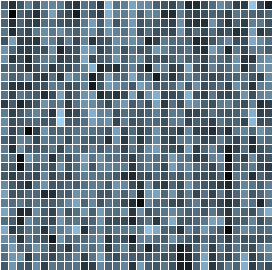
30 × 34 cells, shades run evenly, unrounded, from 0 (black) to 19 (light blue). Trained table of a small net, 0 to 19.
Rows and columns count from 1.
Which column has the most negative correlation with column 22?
3
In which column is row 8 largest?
12
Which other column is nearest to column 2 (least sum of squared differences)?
21
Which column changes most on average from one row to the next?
20
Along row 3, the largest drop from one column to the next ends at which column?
24
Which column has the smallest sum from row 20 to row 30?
29
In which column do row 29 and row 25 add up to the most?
13
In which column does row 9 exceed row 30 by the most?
17
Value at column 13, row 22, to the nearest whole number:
8
